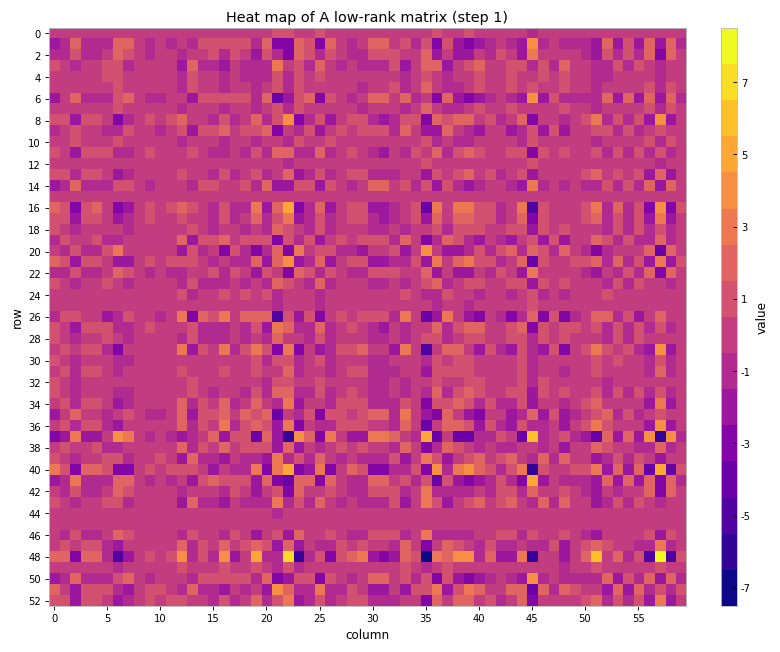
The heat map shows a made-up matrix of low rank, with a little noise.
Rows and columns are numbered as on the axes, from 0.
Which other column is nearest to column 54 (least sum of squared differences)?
24
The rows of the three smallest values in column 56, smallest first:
48, 40, 16
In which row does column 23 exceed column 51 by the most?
37
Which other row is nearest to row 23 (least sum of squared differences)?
28
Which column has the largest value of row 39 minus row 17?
35
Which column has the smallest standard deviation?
8
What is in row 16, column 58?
-3
